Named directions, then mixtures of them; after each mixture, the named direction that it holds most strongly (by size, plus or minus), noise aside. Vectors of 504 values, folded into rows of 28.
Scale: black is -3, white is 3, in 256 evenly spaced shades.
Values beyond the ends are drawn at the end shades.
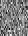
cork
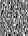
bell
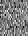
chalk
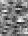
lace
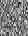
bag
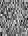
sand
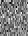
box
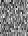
box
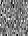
sand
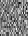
bag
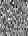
box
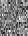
cork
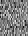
chalk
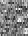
lace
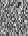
bag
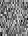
sand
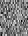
sand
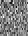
box
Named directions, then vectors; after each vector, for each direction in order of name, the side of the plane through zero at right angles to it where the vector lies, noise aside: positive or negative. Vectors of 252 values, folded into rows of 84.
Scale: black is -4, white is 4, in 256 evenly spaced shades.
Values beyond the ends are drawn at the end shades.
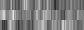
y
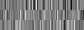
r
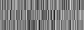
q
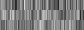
negative, positive, positive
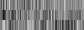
negative, negative, negative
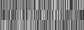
negative, positive, negative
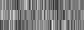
negative, negative, positive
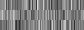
negative, negative, positive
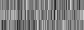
positive, negative, positive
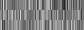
positive, positive, positive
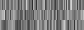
positive, negative, positive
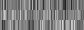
positive, positive, positive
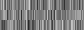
positive, positive, positive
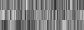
positive, negative, positive
